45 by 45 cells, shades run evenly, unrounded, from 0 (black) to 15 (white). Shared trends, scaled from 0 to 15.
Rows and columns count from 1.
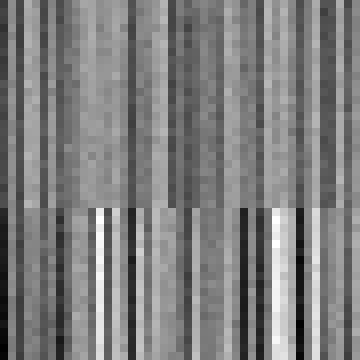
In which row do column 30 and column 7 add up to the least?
41
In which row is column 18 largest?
32
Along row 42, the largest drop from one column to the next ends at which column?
38
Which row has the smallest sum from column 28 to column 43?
3
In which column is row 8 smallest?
1
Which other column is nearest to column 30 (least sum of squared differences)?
5
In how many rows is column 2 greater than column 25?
26
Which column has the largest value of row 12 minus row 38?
31
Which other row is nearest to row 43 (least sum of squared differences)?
44
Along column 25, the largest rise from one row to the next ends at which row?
27
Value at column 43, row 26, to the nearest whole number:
10
